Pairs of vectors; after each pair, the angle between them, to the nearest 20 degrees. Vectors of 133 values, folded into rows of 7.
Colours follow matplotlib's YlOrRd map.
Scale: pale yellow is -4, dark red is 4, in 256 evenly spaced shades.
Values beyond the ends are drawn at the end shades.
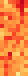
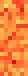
60 degrees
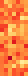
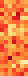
20 degrees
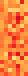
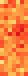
80 degrees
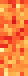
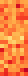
140 degrees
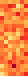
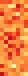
160 degrees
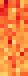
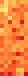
100 degrees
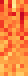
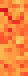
80 degrees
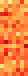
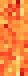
80 degrees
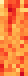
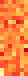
100 degrees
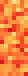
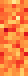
60 degrees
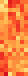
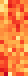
20 degrees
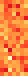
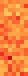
140 degrees
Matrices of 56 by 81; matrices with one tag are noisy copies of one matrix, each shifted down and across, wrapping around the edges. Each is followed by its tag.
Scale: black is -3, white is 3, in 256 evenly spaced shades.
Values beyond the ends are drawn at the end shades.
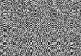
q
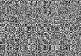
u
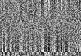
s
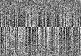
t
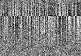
t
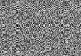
q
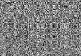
u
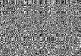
u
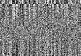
s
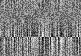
t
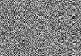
q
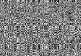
u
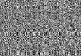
u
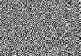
q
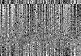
t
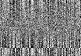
t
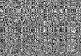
u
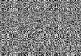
u
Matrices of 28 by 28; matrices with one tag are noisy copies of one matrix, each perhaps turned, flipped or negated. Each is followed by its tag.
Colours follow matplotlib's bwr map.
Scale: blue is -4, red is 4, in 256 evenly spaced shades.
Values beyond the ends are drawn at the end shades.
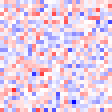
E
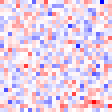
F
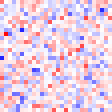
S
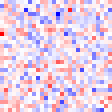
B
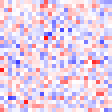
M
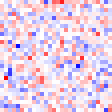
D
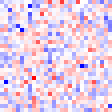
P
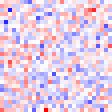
F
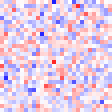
S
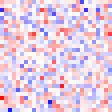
B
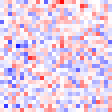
D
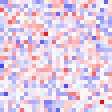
F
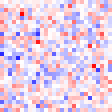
E
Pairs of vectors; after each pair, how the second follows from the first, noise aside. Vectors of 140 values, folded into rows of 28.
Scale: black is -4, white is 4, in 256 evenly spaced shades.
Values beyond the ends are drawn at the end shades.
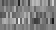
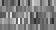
copied.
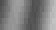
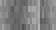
wrapped around, shrunk.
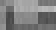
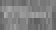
wrapped around, shrunk.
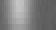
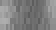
wrapped around, shrunk.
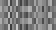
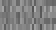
wrapped around, negated, shrunk.
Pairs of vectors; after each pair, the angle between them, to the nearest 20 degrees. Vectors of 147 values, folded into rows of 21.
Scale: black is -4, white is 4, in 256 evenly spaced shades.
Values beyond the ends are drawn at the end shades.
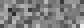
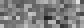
80 degrees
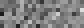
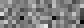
120 degrees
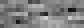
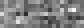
140 degrees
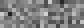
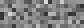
140 degrees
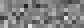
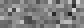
100 degrees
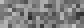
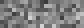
160 degrees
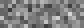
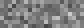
20 degrees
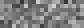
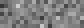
120 degrees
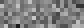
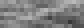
100 degrees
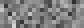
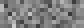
20 degrees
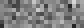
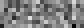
40 degrees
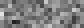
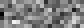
160 degrees
